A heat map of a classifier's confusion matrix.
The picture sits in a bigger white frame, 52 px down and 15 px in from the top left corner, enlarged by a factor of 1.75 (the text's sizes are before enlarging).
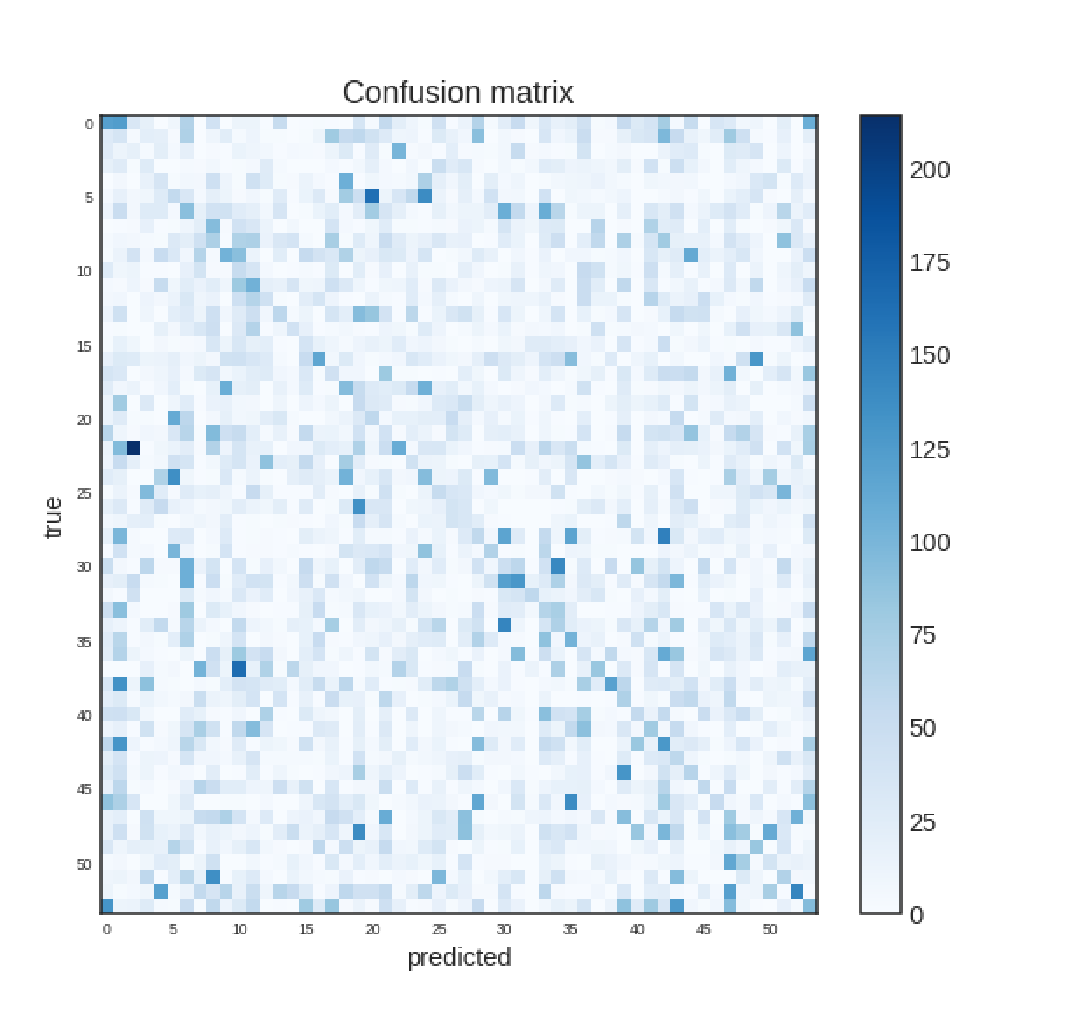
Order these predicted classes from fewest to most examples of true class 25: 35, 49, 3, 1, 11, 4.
35, 1, 4, 49, 11, 3
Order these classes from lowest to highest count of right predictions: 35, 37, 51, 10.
10, 51, 37, 35
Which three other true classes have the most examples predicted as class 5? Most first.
24, 20, 29
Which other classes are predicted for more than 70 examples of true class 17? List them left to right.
21, 47, 53
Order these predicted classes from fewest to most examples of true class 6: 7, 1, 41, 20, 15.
15, 7, 41, 1, 20
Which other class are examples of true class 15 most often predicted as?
42
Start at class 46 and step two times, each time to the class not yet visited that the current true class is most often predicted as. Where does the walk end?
33
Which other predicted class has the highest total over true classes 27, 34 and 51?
43
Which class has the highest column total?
1
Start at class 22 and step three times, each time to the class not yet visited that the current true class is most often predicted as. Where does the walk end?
30
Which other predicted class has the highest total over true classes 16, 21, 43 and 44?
39
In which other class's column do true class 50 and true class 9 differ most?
44
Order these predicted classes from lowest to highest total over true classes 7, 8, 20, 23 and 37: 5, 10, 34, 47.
47, 34, 5, 10
